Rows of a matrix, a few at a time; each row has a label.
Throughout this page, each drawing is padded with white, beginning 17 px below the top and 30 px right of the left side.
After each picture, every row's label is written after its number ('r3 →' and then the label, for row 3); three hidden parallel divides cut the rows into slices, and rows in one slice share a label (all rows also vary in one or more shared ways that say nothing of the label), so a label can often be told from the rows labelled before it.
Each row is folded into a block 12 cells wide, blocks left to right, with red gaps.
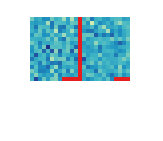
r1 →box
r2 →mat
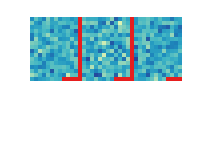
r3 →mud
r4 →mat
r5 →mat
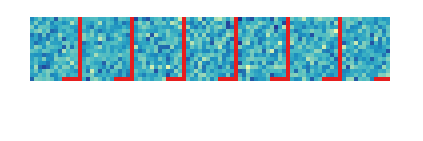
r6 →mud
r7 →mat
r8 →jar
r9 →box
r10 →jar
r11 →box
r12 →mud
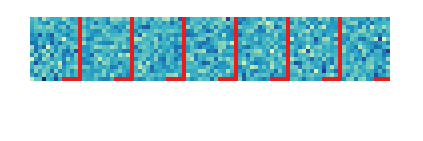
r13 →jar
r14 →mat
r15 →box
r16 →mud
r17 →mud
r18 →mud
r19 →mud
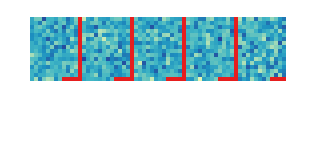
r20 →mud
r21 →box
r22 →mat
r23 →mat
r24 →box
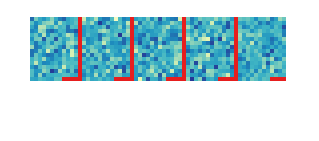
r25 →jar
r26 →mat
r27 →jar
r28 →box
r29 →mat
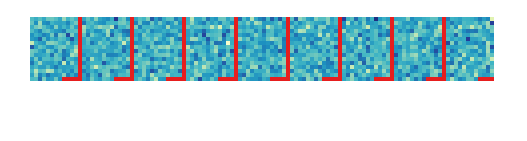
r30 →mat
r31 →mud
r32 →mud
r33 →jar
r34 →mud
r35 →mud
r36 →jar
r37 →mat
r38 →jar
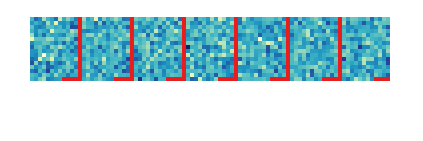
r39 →box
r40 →box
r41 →box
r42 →box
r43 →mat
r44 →mud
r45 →box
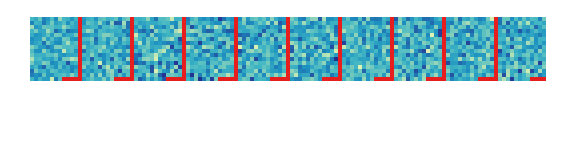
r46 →mud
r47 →mud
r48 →box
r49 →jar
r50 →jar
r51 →box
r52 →jar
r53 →jar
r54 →mud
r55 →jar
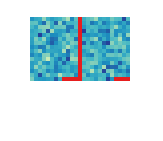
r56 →mud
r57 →mud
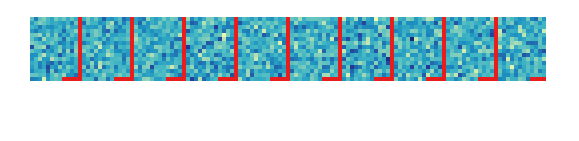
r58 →box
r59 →mud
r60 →mat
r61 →box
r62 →mud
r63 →mat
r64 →box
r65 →box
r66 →mud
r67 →mat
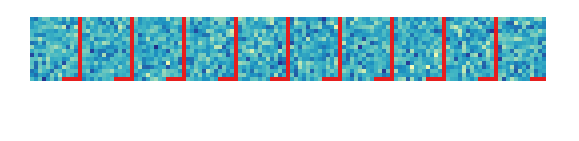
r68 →jar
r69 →mat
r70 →mat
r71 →box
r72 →mat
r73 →jar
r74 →mat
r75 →jar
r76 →jar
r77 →box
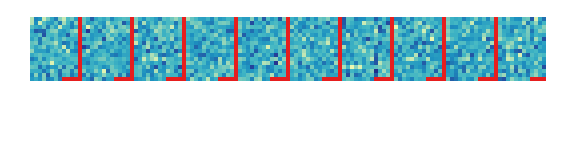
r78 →box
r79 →mat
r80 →box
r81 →mud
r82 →mud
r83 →mat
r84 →jar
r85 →mat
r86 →mat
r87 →box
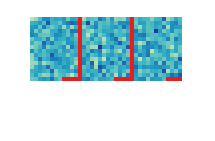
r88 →mud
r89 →box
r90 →mat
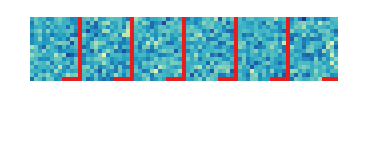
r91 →mud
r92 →box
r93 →mat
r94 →mud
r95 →mat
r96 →jar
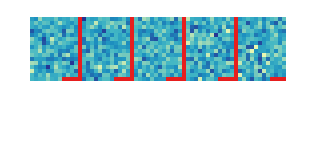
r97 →mat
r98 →jar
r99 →mud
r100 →box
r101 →jar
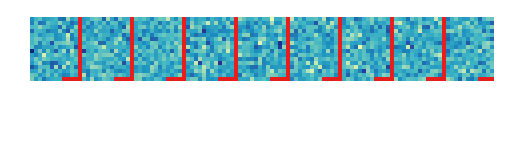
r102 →mud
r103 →mud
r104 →mud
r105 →jar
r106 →box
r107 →mat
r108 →mud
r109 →mat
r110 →jar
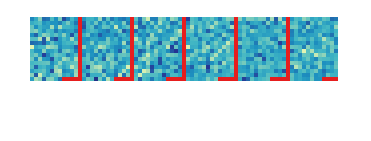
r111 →jar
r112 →jar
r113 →box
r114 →jar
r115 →mat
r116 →mud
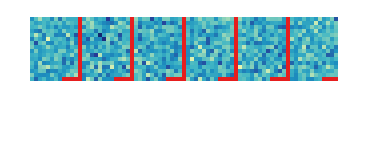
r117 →mud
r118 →jar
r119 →mat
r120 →mat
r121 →mat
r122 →mat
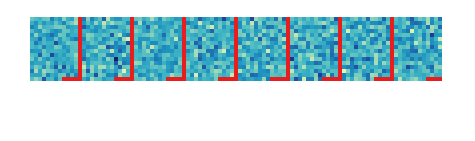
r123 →mud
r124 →mud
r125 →mud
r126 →mud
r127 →mud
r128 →box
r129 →mat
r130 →mat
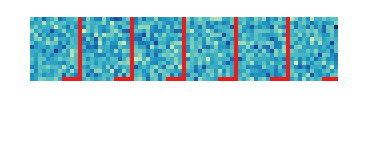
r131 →mud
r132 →jar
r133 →jar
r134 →box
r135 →box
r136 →box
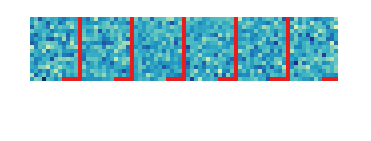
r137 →jar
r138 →mud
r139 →mat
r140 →box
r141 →mat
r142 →jar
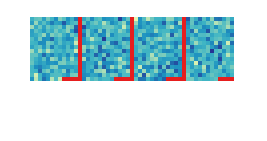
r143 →mud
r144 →mud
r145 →box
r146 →jar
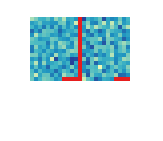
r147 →box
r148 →jar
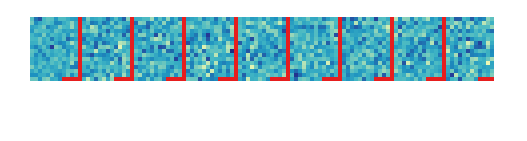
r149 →mud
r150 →jar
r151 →mat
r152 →jar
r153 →mud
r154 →mat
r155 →mud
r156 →mat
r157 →jar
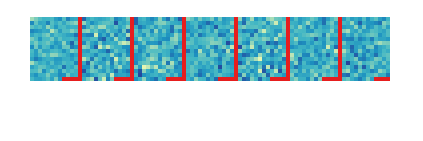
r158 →mat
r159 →jar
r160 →mud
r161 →mat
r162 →box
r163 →mud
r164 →mud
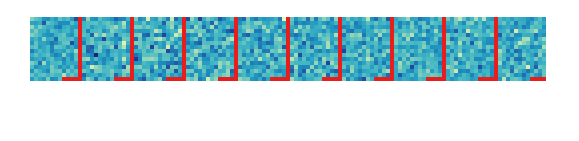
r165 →mat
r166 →jar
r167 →box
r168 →jar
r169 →mud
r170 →mud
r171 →mat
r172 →mat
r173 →mat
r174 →mud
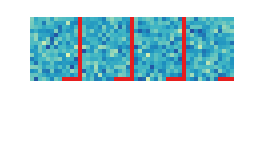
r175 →mat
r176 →mud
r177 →box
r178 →mat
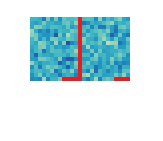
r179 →mat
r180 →mat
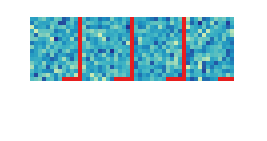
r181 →mud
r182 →mat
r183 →mud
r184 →box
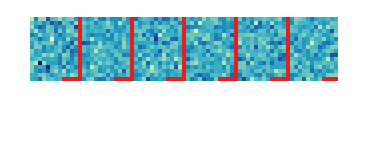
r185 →box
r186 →mud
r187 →jar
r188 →mat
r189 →box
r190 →mud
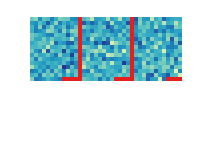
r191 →mat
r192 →mud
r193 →jar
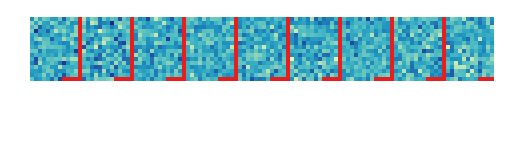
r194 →mud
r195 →box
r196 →mat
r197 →mat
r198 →mud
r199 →jar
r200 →mud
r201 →box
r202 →jar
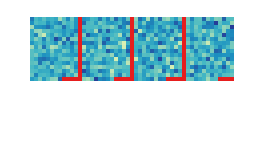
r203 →mud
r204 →jar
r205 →mat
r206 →mat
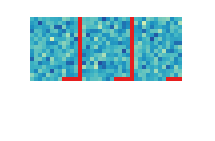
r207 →mat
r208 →mat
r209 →mat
